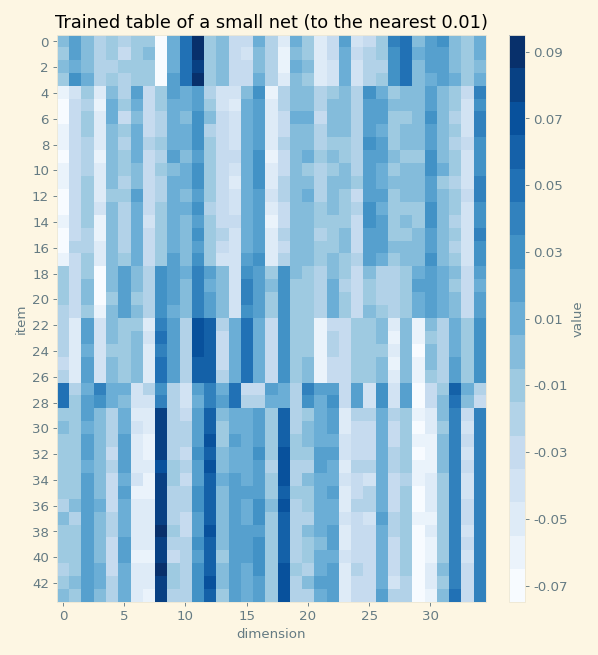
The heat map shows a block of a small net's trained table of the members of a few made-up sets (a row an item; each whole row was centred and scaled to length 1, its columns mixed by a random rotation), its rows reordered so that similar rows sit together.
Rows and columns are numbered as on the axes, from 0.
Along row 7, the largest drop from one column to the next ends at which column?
17
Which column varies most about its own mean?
8
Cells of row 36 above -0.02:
21
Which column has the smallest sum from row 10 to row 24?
3
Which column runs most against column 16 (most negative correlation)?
33
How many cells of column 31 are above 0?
9
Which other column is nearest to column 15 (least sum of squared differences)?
16
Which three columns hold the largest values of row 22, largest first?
11, 12, 15
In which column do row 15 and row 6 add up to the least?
0
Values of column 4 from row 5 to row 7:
0.01 0.01 0
